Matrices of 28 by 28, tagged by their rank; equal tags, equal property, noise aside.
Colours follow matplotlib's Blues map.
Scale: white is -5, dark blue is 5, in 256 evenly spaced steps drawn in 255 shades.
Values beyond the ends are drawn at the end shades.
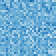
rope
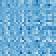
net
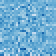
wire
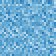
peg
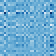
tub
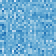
peg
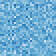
peg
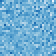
rope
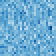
peg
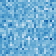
peg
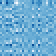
net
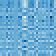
tub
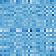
tub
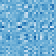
net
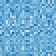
wire
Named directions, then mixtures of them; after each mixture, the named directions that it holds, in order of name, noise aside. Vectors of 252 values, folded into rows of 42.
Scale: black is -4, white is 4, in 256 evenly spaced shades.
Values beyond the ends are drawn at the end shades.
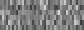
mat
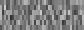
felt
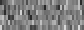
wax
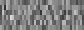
felt.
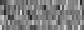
wax.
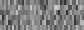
mat.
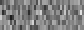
felt, wax.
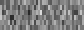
felt, wax.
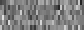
mat, wax.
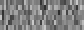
felt, mat.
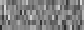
felt, wax.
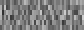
felt.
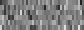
wax.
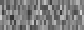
felt, wax.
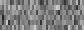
mat, wax.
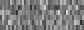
mat.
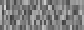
felt.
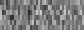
felt, wax.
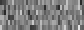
wax.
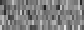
wax.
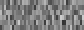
felt, mat.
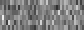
mat, wax.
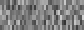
felt, mat.
